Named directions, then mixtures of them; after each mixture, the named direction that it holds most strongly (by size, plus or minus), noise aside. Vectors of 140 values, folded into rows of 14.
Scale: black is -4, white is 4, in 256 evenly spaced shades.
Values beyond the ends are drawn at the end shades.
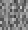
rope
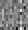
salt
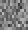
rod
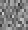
rod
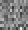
rope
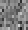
rod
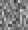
rod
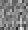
salt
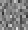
salt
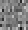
salt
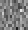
salt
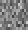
rod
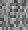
rope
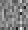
salt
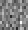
salt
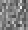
rod
